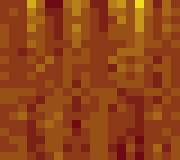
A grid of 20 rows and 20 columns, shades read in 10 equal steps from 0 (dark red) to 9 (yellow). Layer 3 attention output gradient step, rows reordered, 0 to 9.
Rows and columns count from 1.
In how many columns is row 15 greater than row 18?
8
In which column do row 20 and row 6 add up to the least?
14
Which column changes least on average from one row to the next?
12
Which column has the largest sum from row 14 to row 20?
7
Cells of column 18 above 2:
7
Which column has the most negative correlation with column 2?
5
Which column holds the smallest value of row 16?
9
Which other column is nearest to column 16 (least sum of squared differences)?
4
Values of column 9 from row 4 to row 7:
5 4 4 2
